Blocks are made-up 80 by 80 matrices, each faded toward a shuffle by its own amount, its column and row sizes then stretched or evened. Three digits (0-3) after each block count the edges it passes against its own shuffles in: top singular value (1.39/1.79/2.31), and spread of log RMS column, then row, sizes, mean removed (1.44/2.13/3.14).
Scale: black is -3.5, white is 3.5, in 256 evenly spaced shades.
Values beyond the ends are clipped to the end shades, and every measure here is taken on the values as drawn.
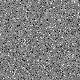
1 0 0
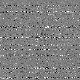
1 1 3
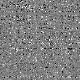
0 1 2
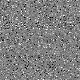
2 0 1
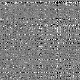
2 2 3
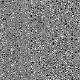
0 2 0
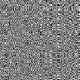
3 2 1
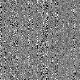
0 3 0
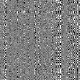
3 3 1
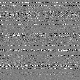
0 0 3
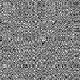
3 0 1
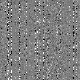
1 3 0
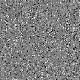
2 1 0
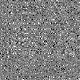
2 0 2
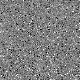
0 1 1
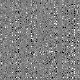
0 3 1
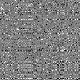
3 0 2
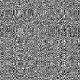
3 2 0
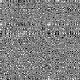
3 1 2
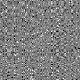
3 2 0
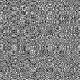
3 0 1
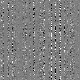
1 3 0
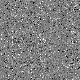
0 1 0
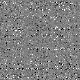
0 1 2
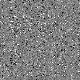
1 1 1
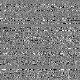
0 1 3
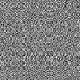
3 1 1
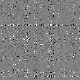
2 2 2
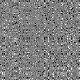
3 2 0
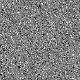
1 1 0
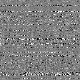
1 0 3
